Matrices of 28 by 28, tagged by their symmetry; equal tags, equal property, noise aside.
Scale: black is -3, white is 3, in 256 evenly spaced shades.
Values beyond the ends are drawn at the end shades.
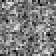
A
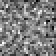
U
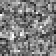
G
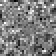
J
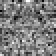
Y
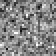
G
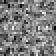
U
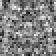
Y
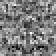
Y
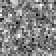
G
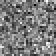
J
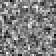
G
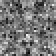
Y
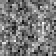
U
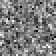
G
